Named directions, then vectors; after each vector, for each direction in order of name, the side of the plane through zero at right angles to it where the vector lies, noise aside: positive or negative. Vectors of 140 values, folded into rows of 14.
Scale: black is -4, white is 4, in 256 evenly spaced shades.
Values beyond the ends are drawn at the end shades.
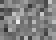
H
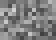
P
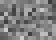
negative, negative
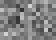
negative, positive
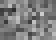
positive, negative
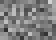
positive, positive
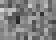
negative, positive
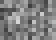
positive, negative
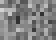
negative, positive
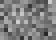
positive, positive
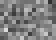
negative, negative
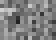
negative, positive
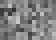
positive, negative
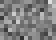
positive, positive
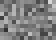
positive, positive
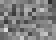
negative, negative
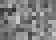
positive, negative
